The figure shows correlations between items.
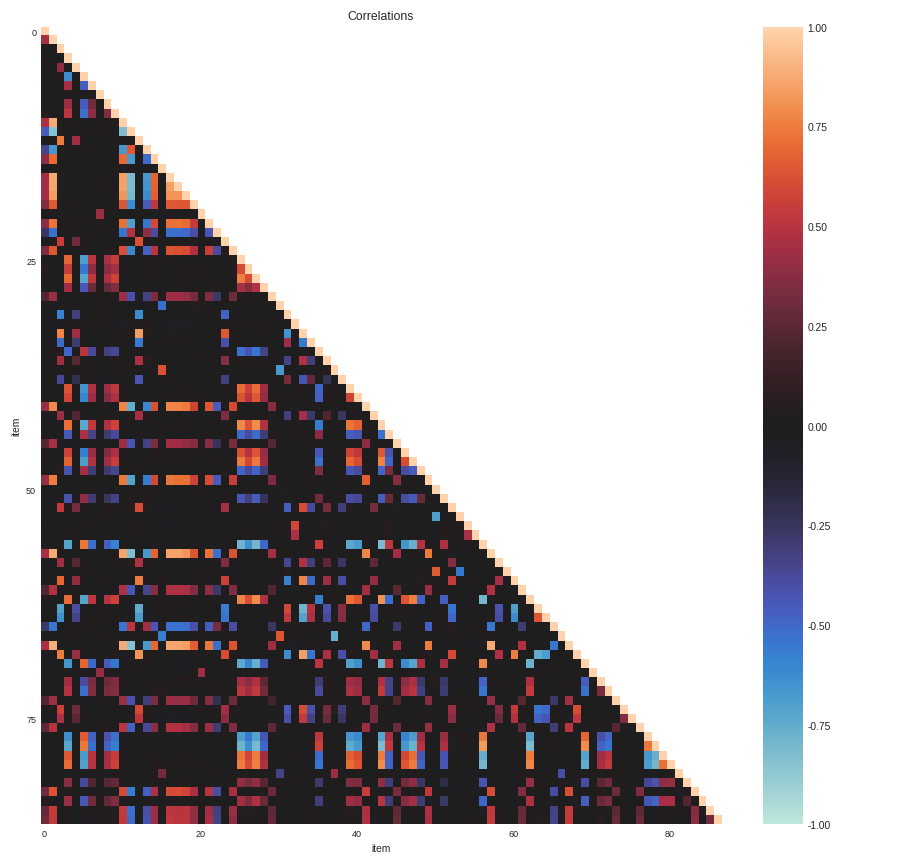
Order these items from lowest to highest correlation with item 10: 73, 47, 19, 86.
47, 73, 86, 19
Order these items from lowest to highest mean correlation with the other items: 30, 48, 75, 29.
48, 30, 75, 29
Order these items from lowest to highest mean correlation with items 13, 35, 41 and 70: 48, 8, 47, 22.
47, 8, 22, 48
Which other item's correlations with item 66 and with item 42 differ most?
37
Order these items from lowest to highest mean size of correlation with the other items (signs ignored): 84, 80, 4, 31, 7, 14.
7, 4, 31, 84, 14, 80
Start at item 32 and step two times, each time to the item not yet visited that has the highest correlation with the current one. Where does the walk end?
55
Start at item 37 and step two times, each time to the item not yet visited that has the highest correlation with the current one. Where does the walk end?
81
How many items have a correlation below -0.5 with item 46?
5
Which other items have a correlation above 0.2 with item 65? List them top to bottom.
11, 13, 22
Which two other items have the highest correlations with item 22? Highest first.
11, 13
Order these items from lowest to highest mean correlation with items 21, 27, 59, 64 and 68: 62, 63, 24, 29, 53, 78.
78, 53, 63, 29, 24, 62
